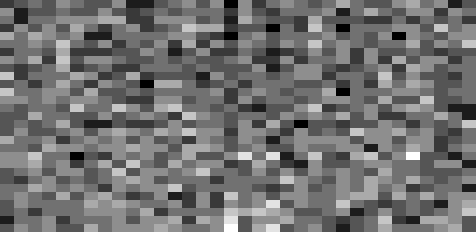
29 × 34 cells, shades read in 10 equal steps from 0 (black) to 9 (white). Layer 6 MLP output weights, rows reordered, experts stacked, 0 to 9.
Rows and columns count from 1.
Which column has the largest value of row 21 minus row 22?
10
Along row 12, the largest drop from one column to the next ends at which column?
25
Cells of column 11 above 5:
1
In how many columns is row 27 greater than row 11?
16
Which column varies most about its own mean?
17
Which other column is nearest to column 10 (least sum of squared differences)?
4
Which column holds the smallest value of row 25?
13
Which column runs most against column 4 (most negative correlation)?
5
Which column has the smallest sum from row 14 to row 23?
33
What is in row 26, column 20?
8
